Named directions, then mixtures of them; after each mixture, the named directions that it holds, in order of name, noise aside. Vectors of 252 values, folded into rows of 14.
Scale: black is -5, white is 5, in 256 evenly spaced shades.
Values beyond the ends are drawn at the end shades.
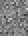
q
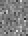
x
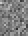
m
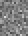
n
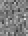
n, q, x.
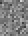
m, n.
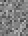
m, q, x.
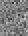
n, q.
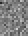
m.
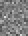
n.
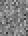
q, x.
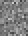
n, q.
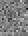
q, x.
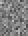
m.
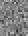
n, q, x.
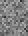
m, q.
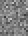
q.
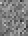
m, q.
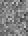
m, n, q.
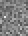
n, q.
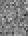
q.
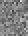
m, n, q.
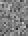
m.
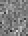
m, x.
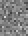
n, q, x.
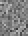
m, x.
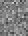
n, q.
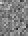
m.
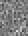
m, n, x.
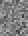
m, n.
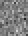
n, q, x.
